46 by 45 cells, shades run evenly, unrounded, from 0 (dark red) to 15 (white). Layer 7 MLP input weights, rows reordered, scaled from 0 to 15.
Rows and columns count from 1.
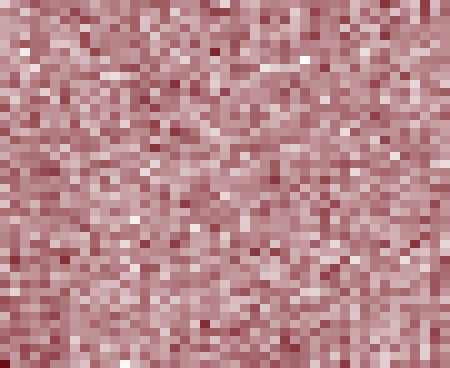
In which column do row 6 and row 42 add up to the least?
24
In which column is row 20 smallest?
41
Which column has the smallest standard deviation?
37
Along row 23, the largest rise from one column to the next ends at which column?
12
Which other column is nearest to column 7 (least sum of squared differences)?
29
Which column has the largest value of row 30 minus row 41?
21
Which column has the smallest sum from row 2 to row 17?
14
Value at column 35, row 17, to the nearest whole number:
13
